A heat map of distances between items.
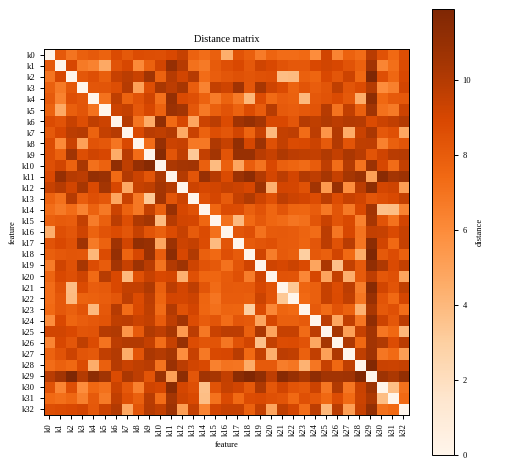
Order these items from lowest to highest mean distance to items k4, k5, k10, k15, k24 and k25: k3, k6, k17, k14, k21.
k17, k14, k21, k3, k6
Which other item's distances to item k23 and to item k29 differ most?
k18
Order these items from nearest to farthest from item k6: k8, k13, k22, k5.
k13, k8, k22, k5
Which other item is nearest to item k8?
k3
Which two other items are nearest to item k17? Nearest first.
k15, k10
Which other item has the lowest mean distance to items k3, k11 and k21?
k22
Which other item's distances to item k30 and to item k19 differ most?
k26
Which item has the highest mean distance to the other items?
k29
